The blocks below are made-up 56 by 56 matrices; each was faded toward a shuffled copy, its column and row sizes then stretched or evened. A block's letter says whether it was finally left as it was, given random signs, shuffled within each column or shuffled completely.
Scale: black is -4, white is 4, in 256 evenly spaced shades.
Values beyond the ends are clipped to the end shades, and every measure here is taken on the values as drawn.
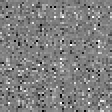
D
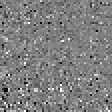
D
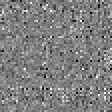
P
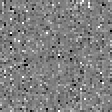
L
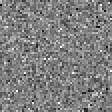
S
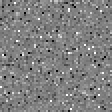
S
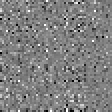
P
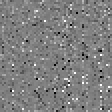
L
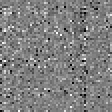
P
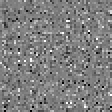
D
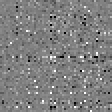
P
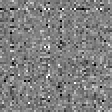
P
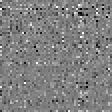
P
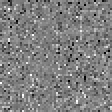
L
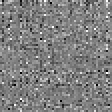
P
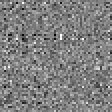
P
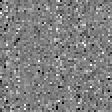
L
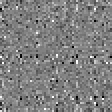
P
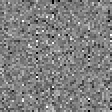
L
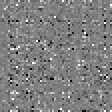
P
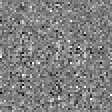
D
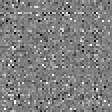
P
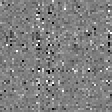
D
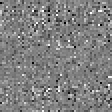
D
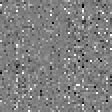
L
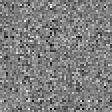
D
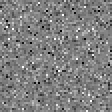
S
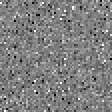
S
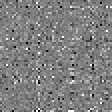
P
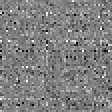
P
